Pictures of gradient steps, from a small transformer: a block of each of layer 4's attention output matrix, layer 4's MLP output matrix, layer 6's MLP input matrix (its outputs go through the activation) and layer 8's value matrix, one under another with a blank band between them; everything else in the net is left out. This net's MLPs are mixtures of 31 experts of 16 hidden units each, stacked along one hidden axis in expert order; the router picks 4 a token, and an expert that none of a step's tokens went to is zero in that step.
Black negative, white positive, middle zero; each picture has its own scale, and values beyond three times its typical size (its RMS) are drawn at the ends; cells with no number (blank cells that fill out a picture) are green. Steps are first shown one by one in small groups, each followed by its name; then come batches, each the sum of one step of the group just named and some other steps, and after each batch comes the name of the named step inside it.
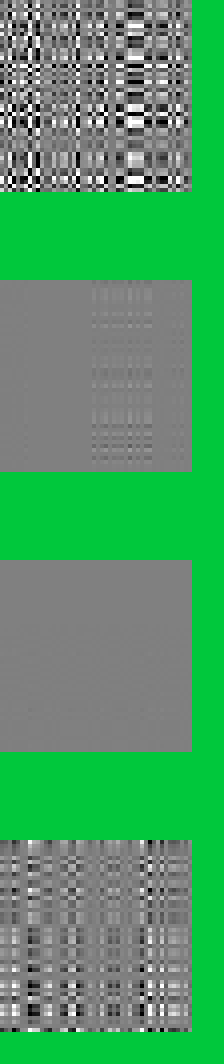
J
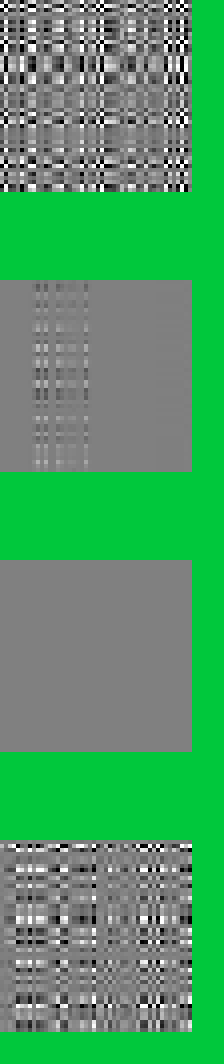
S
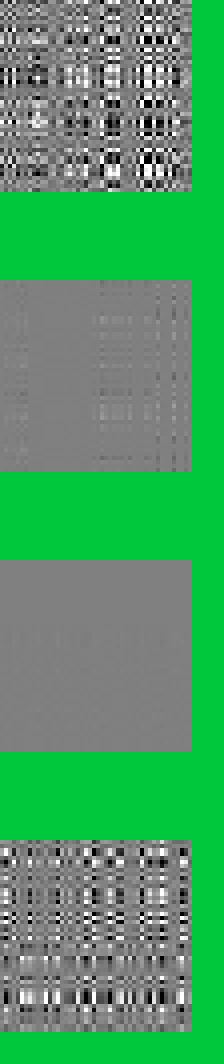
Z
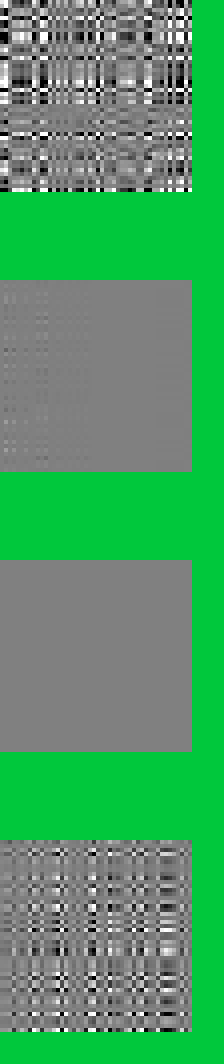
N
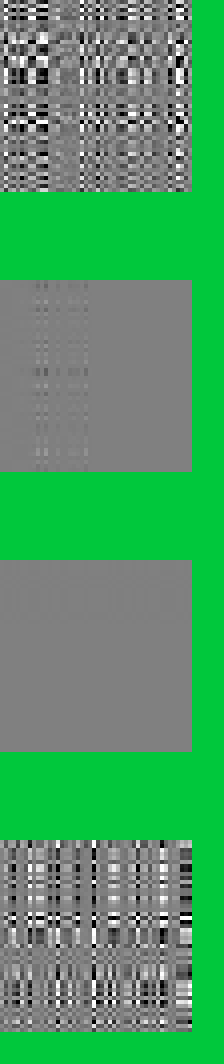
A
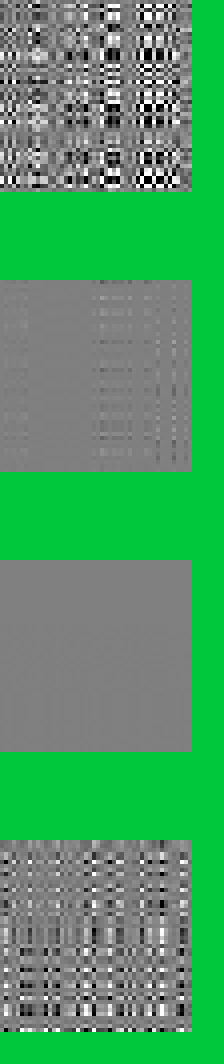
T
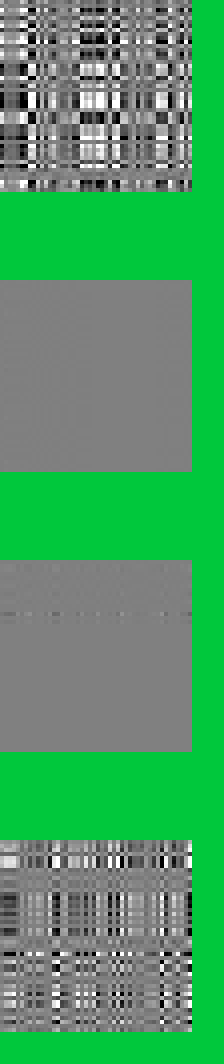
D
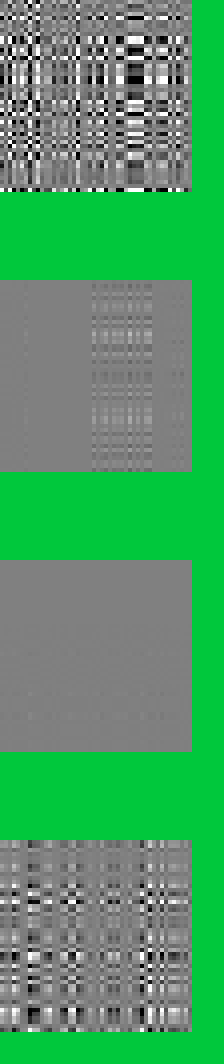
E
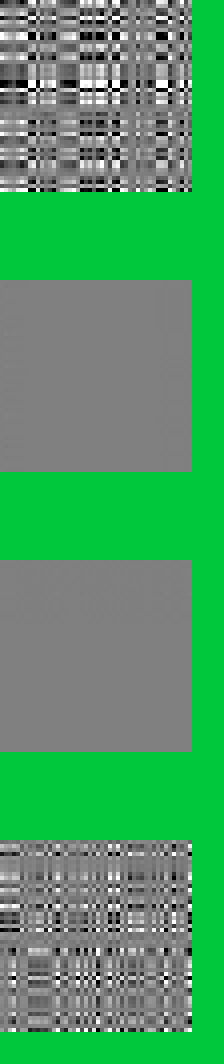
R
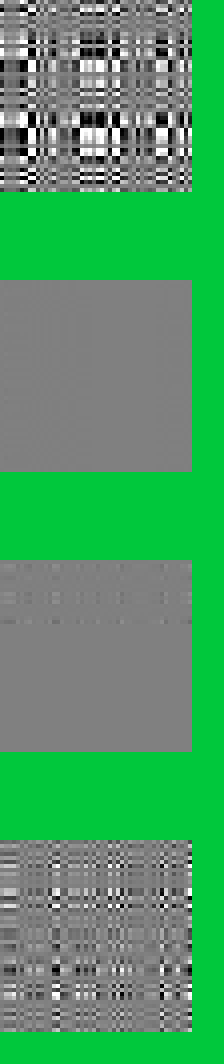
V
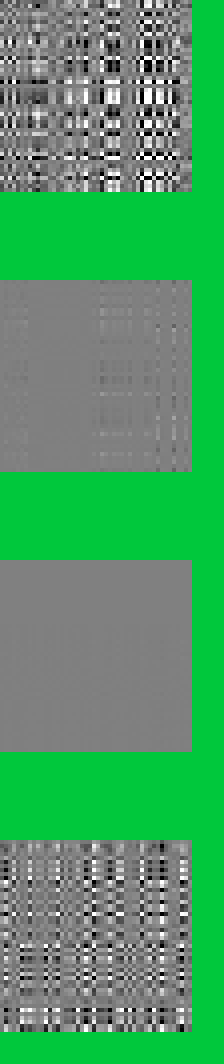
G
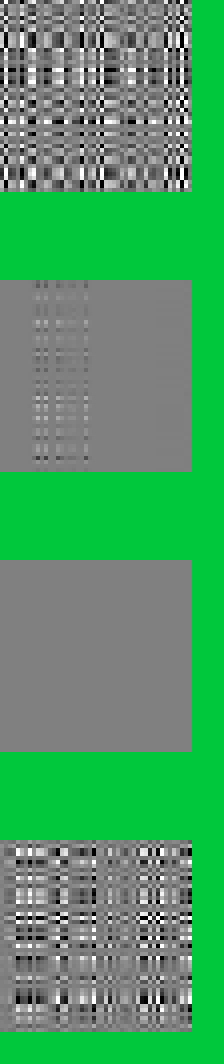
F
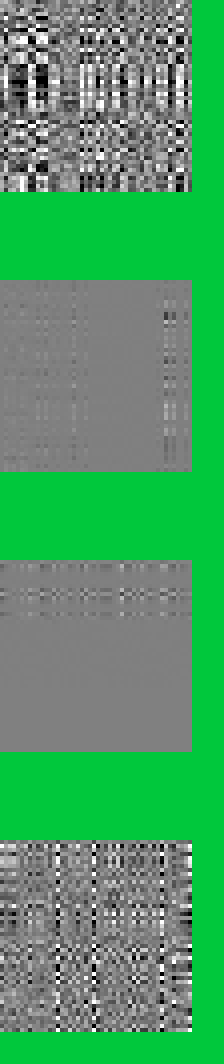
D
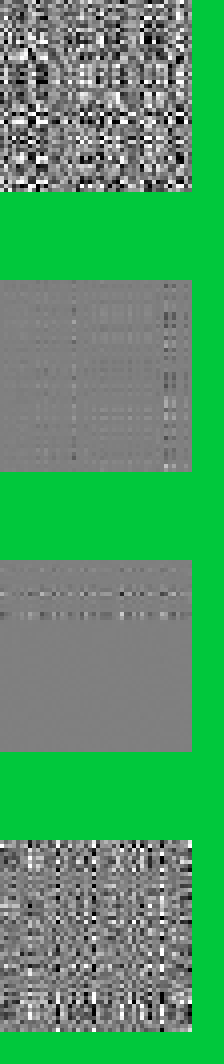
A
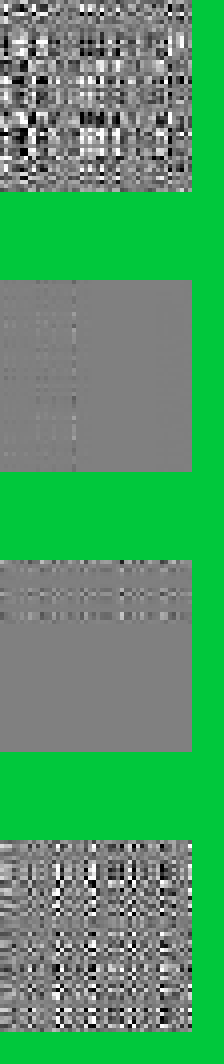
V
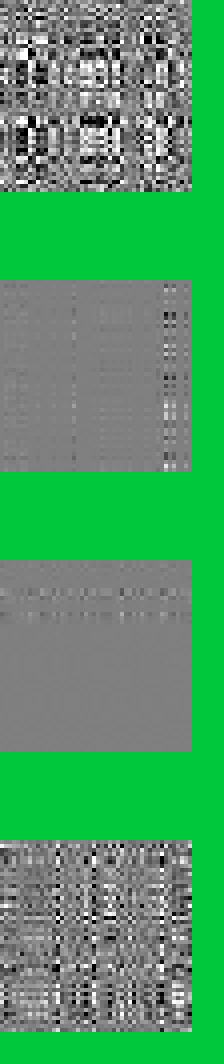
V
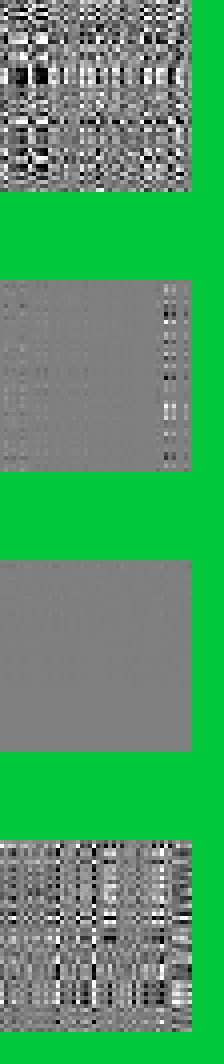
A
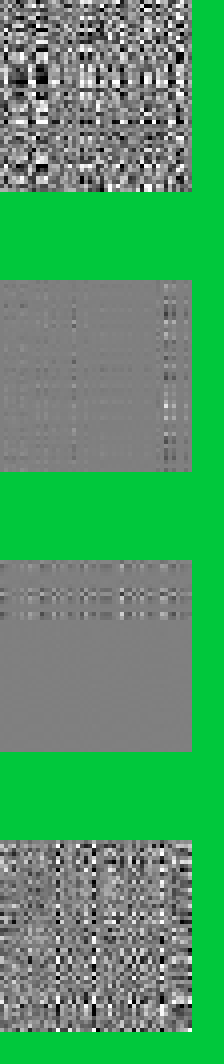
R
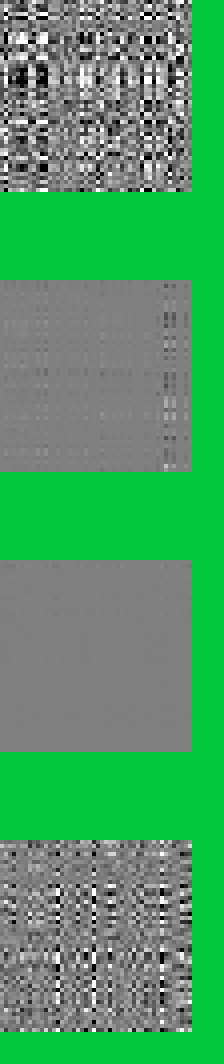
A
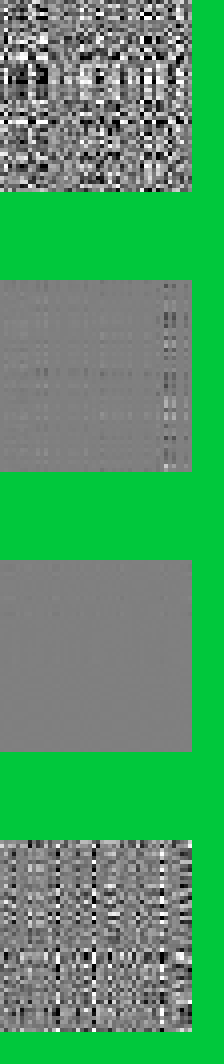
A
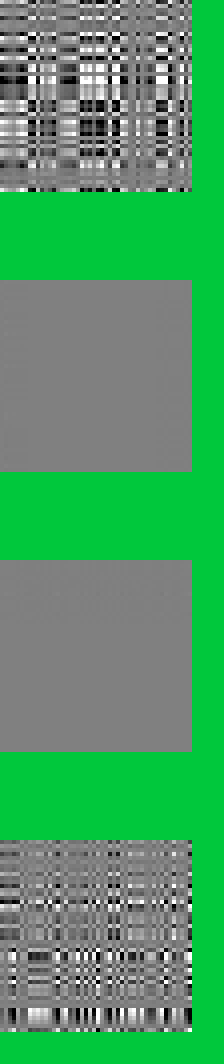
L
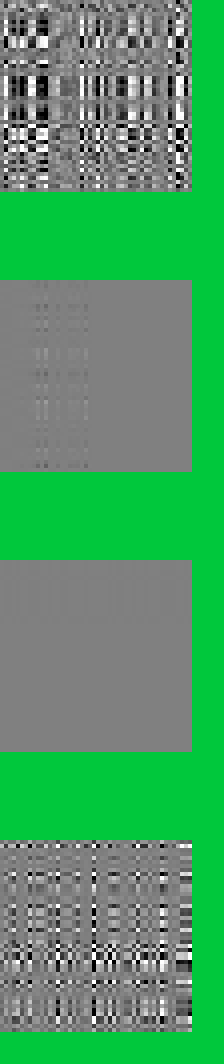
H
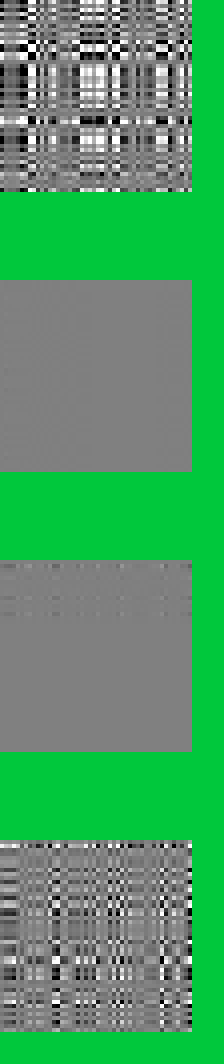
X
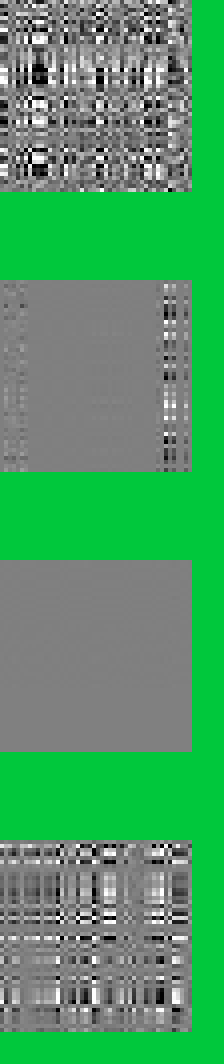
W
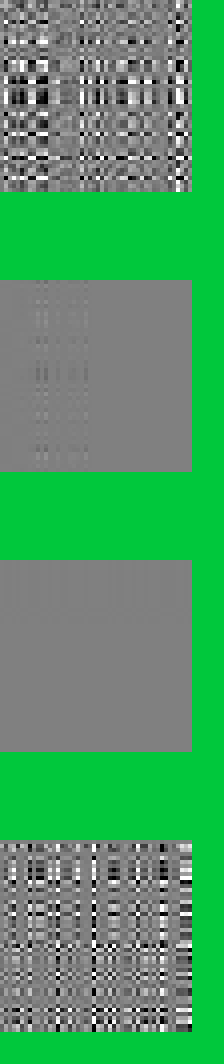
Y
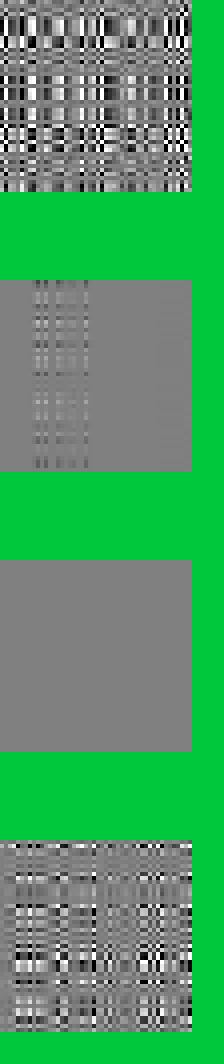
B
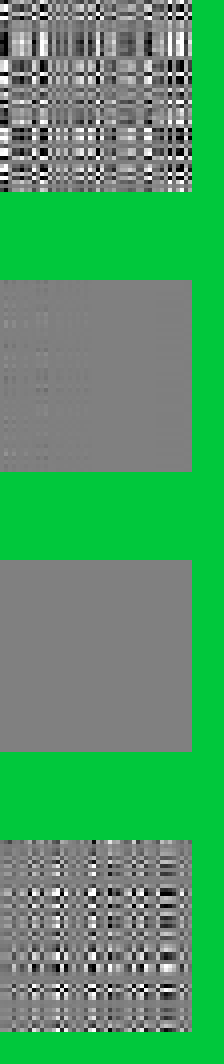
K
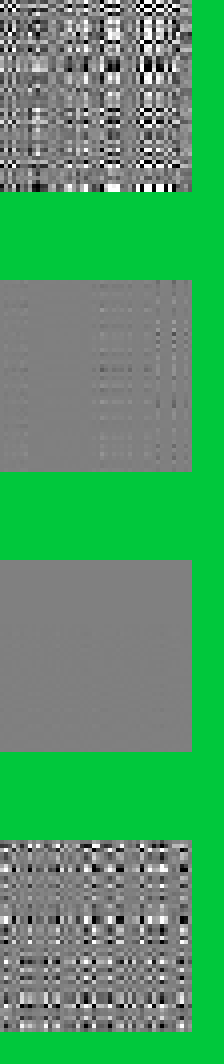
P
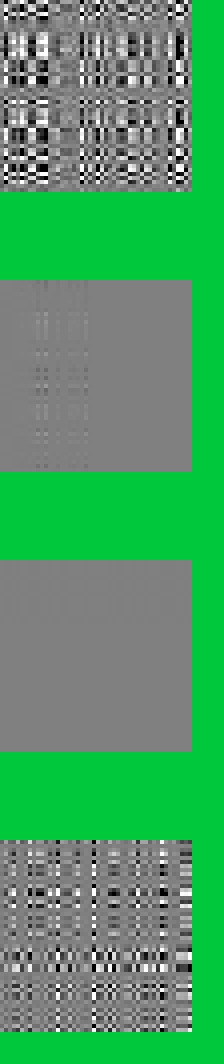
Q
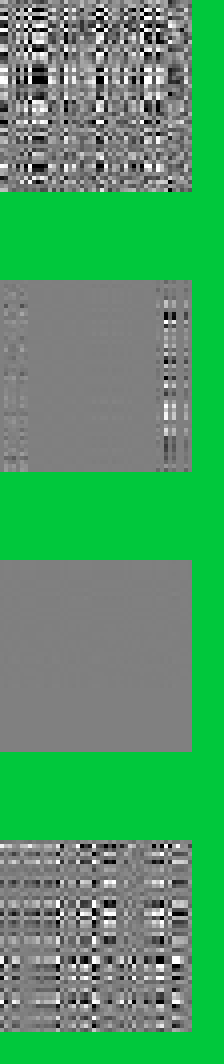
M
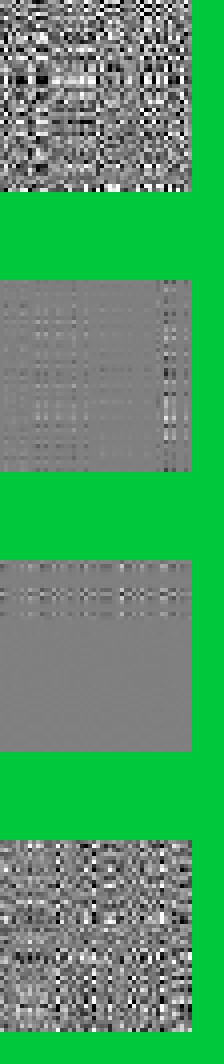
P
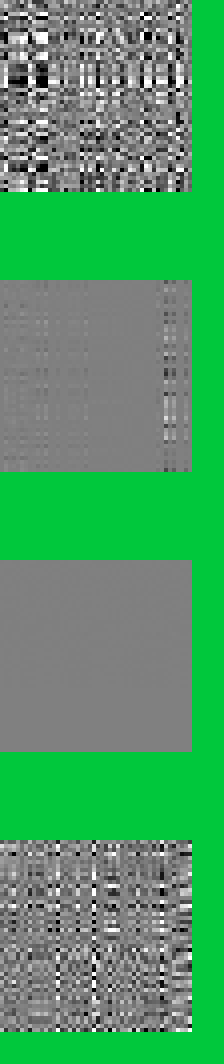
Q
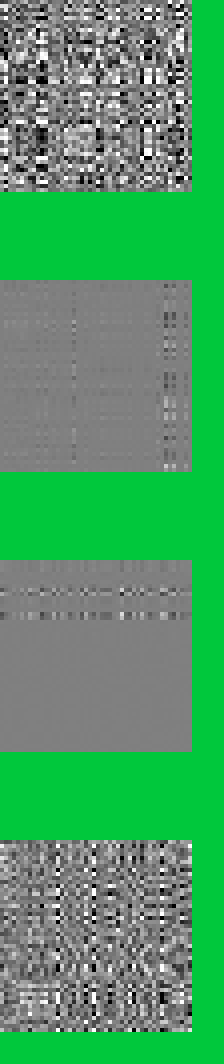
K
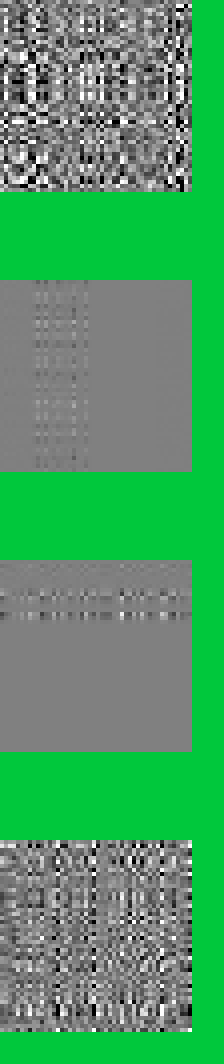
B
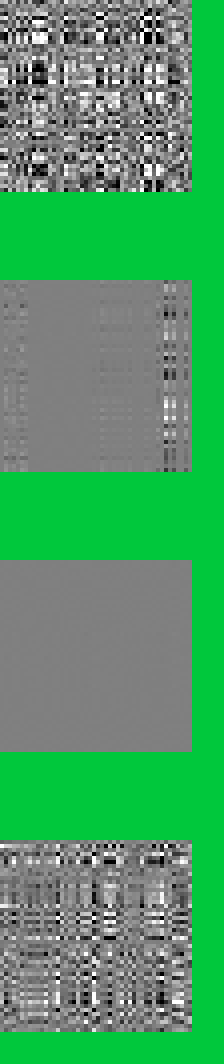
W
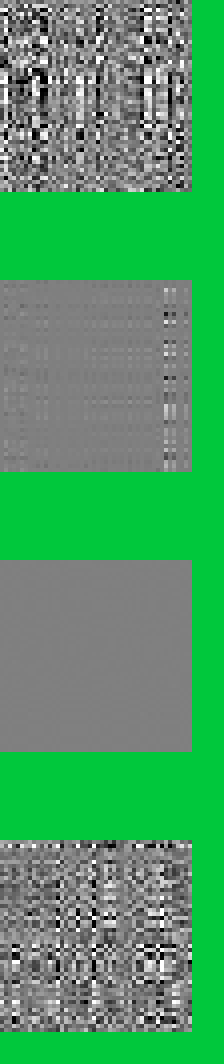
H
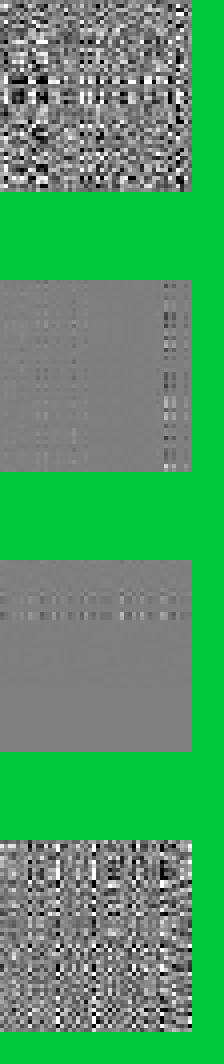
Y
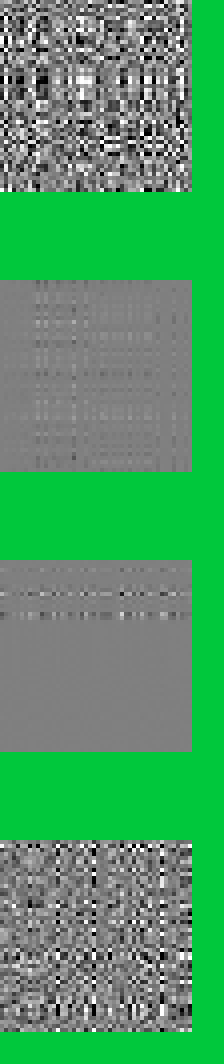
B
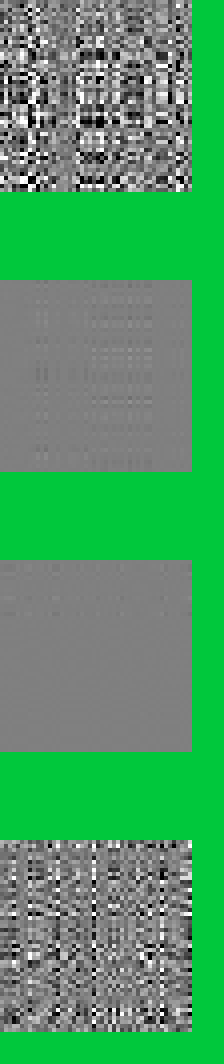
Y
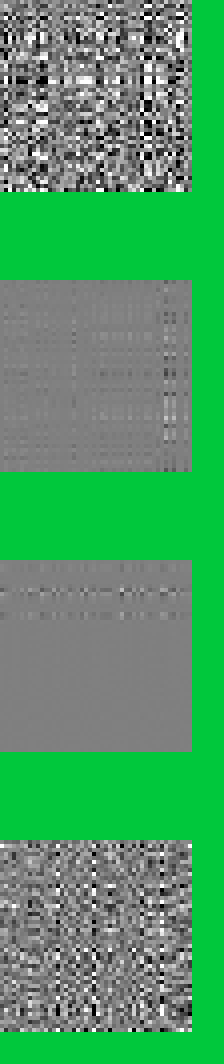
K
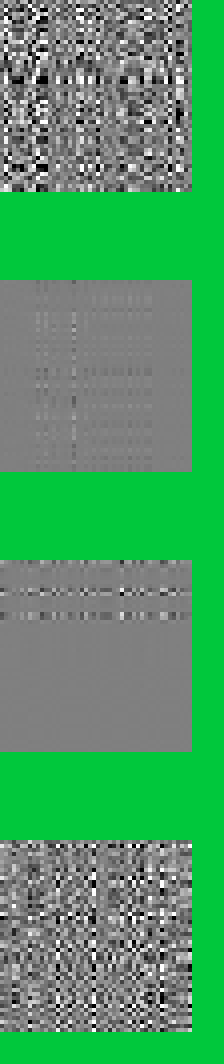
Q
